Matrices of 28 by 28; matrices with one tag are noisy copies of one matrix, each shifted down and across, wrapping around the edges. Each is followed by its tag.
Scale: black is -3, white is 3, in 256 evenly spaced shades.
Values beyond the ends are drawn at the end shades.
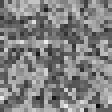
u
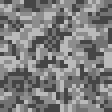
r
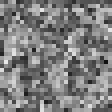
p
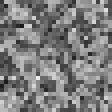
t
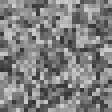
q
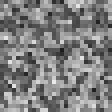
u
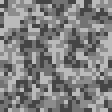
p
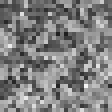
r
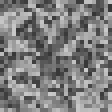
t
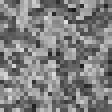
p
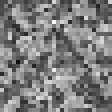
t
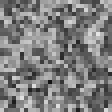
p
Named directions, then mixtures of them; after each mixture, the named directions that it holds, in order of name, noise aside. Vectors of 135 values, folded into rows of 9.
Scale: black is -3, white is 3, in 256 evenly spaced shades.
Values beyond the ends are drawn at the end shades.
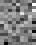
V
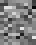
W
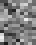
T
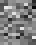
W.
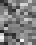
T.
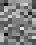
T, W.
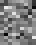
W.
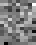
V, W.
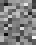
T, W.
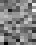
T, V.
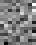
V.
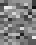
W.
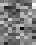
V, W.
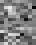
T, W.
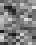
T, W.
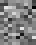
W.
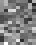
T, V.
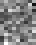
T, V.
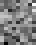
T, V.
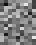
T, W.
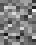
V, W.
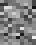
W.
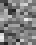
T.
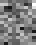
V, W.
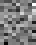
V.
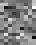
W.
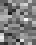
T.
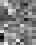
T.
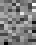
V.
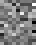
T, V.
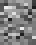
W.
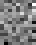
V.
